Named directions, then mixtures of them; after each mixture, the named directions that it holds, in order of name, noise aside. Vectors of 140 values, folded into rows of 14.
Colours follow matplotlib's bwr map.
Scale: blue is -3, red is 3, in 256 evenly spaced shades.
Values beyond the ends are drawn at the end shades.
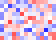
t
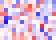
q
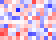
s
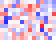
q.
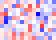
q.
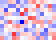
q, t.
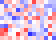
s.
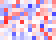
q.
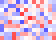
q, t.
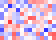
t.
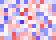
q, t.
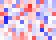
q.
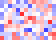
t.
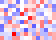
q, t.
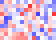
q, s.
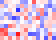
s.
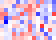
q.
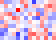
s.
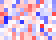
q.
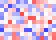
t.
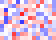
q, t.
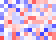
t.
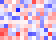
s.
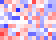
s.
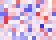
q.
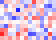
s.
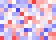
t.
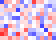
s.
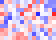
q, s.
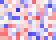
s.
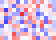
q, t.
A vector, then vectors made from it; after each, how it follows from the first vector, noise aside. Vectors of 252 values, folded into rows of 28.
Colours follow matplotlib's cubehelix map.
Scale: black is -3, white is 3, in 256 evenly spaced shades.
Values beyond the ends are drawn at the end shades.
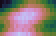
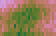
negated, shrunk.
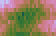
negated, shrunk.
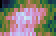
copied.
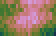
reversed, shrunk.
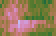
wrapped around, negated, shrunk.
